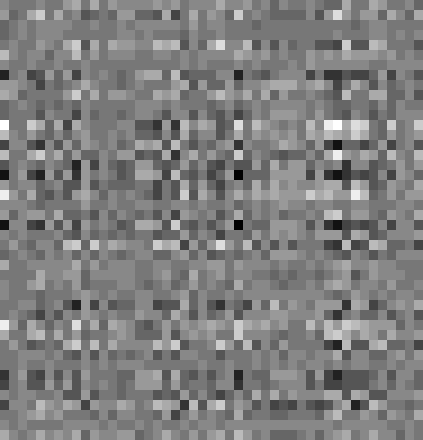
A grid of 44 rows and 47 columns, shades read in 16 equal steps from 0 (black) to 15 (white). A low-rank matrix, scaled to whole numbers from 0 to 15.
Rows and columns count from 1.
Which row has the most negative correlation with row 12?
44
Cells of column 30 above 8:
6
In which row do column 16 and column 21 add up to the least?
41
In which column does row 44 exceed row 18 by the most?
27
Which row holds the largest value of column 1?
13
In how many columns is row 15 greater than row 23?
23
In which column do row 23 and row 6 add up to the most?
20
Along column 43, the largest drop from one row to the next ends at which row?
36
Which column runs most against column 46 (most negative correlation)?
22
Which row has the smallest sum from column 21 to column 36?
8
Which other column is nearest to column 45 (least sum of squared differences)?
3
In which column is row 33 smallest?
17
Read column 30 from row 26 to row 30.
6 8 7 8 8
